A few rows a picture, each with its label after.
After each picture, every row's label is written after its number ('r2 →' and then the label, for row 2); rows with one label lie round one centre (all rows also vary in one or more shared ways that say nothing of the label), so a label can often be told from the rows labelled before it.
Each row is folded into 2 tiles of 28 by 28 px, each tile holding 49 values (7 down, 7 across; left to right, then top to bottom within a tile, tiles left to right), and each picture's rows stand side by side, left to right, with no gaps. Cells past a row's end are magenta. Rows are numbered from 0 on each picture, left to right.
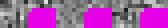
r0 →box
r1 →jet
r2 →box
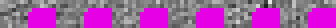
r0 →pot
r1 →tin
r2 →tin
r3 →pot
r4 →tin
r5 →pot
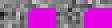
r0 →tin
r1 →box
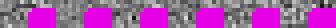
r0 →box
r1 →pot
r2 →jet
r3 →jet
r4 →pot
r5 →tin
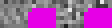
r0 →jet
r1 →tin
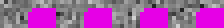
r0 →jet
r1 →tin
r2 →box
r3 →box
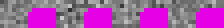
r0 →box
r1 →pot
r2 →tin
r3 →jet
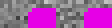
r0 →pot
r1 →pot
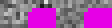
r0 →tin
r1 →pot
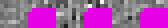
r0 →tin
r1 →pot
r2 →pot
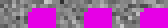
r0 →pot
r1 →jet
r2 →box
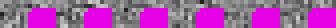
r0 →tin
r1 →box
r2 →box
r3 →pot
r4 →tin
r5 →jet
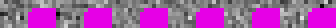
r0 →jet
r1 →tin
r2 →jet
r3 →box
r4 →jet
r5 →box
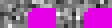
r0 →box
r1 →box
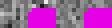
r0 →pot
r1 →jet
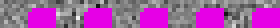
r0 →jet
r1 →box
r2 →jet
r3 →tin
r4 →tin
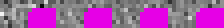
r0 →jet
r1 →jet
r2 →jet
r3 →box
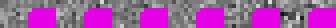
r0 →box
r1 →box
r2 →box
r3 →jet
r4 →tin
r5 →tin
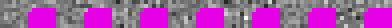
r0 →pot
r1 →box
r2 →jet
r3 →jet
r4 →box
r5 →tin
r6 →pot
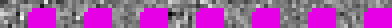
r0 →box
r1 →box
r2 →box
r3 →tin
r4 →jet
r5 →pot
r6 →jet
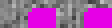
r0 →pot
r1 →pot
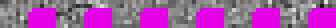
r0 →box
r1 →box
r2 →tin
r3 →box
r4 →tin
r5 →tin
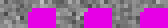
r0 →jet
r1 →box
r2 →pot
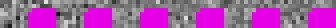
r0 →pot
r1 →tin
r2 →box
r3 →jet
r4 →box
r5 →jet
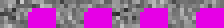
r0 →box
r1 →jet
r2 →pot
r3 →jet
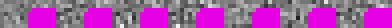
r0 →jet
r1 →pot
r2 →jet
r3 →box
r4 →tin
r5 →pot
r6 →box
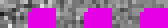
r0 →pot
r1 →box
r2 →pot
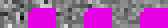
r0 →jet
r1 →box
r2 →box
